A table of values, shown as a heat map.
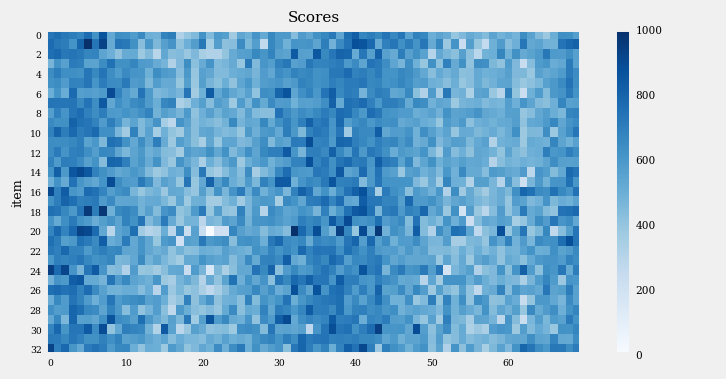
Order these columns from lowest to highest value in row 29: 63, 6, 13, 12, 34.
63, 6, 13, 34, 12
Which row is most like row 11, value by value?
13
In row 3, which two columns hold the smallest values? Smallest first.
62, 16
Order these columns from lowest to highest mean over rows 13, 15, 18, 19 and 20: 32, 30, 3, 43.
30, 32, 3, 43
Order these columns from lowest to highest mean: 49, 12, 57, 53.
57, 53, 49, 12
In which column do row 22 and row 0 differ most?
16
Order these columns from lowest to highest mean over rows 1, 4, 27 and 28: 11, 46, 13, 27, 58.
58, 27, 13, 46, 11
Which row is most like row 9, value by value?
28
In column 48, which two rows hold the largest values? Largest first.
30, 20
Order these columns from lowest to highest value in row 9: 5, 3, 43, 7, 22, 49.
22, 49, 7, 43, 5, 3
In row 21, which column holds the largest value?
68
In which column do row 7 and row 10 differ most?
39
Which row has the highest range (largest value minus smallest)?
20
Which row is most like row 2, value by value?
26
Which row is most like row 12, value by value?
23
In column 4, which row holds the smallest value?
24
